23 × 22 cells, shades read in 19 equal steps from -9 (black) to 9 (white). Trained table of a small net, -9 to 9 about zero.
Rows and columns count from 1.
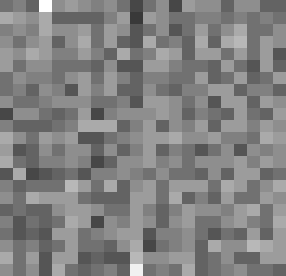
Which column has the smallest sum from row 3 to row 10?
11
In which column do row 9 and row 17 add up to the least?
17
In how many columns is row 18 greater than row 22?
9
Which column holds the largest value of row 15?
2
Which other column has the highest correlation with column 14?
21
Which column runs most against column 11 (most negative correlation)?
4
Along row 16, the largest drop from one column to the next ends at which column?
10
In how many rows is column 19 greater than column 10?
16
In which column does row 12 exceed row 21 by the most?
12
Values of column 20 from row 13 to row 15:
1 0 2
